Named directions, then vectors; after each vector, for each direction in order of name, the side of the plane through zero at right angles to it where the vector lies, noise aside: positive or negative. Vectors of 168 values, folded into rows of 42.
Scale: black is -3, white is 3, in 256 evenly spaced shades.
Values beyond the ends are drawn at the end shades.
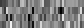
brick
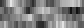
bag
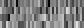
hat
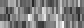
positive, negative, positive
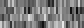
positive, negative, positive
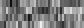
negative, positive, positive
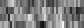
positive, negative, positive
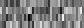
negative, positive, positive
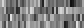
negative, negative, positive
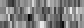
negative, positive, negative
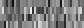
negative, positive, positive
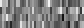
negative, negative, negative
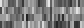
negative, negative, negative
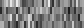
positive, negative, negative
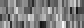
positive, negative, positive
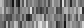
negative, positive, positive
